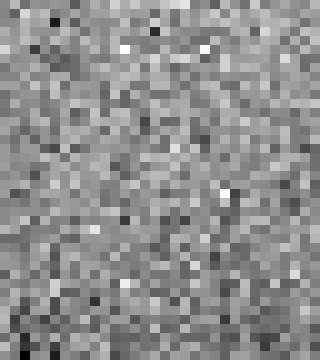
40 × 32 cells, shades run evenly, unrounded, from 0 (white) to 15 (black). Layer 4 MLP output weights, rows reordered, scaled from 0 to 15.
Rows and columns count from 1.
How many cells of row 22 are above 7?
15
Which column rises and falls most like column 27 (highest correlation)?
3
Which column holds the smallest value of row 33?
6
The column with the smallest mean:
16
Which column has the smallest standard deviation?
9
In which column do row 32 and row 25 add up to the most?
23
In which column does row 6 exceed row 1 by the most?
19
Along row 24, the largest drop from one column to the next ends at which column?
31
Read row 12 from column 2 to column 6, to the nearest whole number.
5 7 7 8 7
